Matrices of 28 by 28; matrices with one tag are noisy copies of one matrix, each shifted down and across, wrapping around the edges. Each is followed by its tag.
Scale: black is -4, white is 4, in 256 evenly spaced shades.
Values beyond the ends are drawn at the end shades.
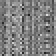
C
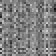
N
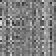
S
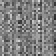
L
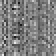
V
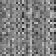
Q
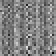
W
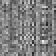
V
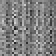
W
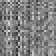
N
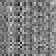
N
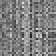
S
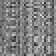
C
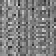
C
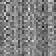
W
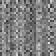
W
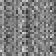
Q
